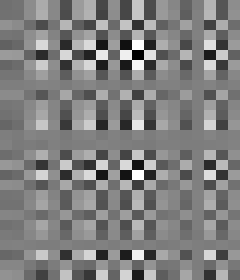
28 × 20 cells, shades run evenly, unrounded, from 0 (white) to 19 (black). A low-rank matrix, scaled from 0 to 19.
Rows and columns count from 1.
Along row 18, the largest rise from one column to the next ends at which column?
13
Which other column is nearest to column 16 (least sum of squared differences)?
19
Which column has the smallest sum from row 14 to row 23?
12
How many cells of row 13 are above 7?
14
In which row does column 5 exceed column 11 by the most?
6
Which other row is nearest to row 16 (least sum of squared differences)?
2
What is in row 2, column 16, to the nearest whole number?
12
